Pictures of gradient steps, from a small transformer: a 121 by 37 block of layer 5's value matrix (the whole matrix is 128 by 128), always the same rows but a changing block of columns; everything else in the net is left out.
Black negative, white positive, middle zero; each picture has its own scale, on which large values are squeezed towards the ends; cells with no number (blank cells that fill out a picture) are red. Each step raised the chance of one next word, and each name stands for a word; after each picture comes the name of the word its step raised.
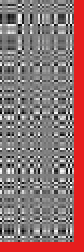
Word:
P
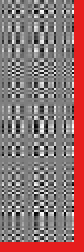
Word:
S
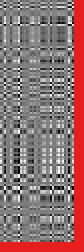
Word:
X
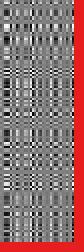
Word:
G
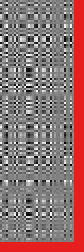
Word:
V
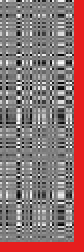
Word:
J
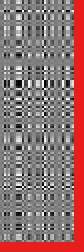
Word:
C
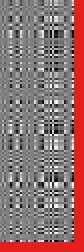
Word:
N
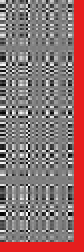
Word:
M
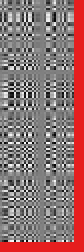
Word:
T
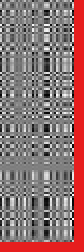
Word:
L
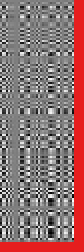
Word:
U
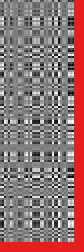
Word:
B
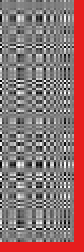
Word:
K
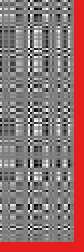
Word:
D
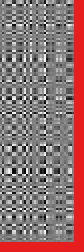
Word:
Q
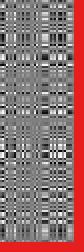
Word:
M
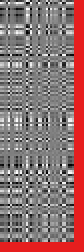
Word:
D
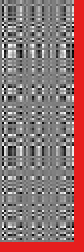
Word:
S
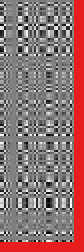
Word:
N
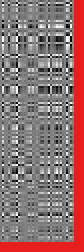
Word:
V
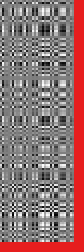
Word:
D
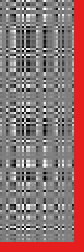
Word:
D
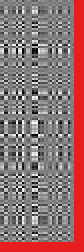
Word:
S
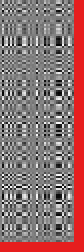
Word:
K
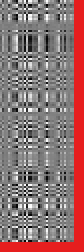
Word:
L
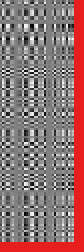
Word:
G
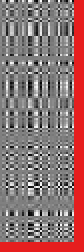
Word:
J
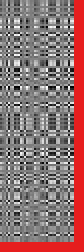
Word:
V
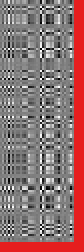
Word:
X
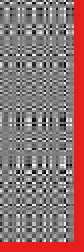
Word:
D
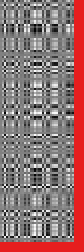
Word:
P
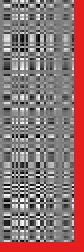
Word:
L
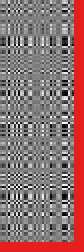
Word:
K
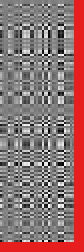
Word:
N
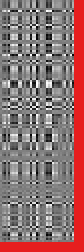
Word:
C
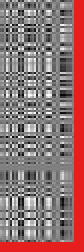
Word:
L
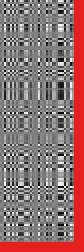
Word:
Q
